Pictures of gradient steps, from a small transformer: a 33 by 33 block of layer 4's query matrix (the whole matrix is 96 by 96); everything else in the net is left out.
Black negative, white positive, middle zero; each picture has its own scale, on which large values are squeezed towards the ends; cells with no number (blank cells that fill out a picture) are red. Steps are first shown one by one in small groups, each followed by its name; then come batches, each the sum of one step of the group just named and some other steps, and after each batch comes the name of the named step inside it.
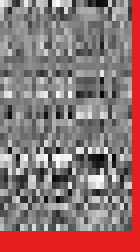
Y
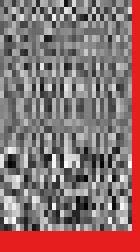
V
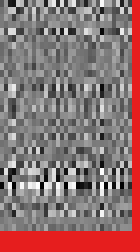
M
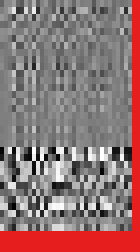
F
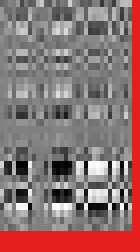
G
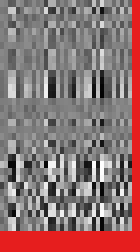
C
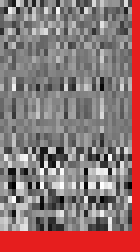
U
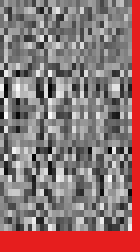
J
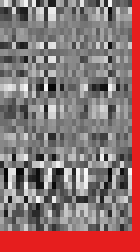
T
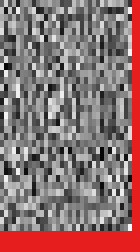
J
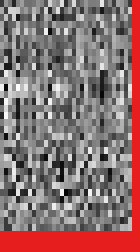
G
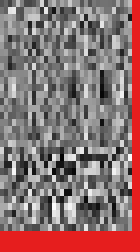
G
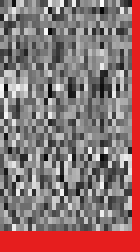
M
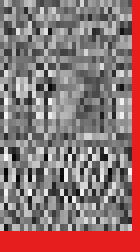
T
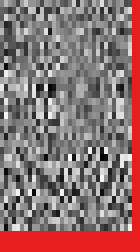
T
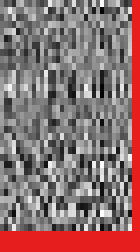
C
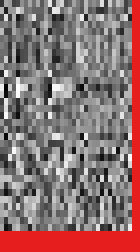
J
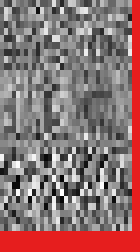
M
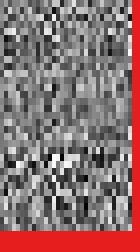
V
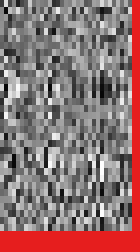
C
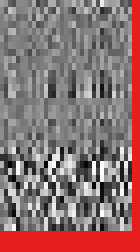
C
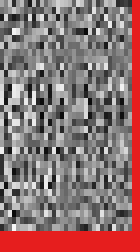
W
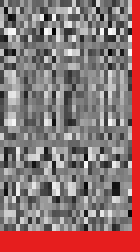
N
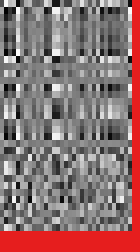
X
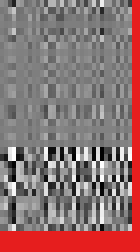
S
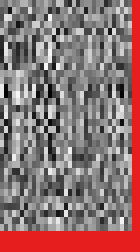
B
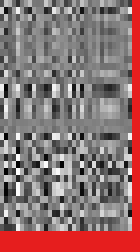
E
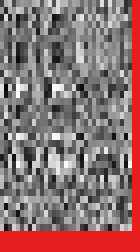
W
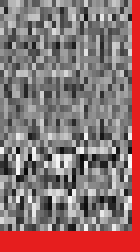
E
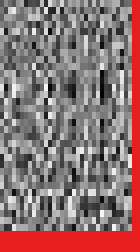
W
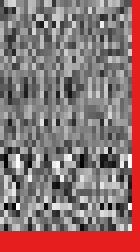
X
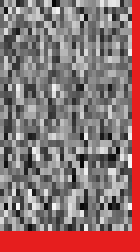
X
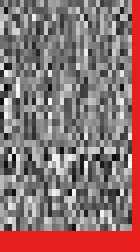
N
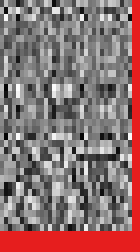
E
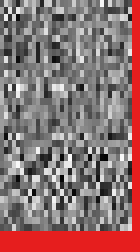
S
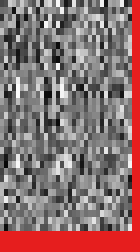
B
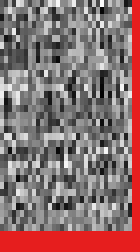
W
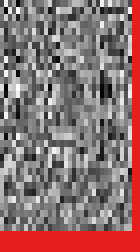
X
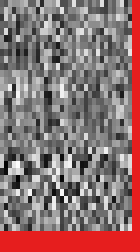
B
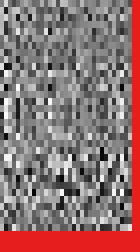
S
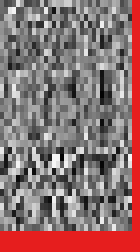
W
